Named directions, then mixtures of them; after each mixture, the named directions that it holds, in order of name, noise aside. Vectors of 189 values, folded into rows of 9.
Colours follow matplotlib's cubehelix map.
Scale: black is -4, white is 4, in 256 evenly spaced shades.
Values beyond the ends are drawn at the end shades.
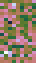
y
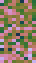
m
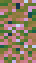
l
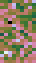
l, y.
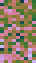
m.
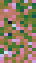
l, m, y.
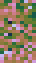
l, m, y.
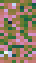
y.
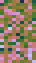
m.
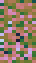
l, m, y.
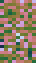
l, m.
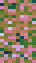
m, y.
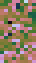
l, m, y.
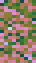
l, m, y.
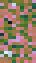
y.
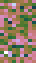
y.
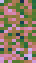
m.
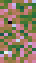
l, y.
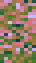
l, y.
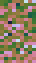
l, y.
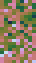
l, m, y.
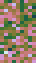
m, y.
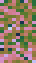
m.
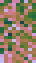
l, m, y.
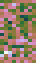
y.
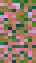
l, y.
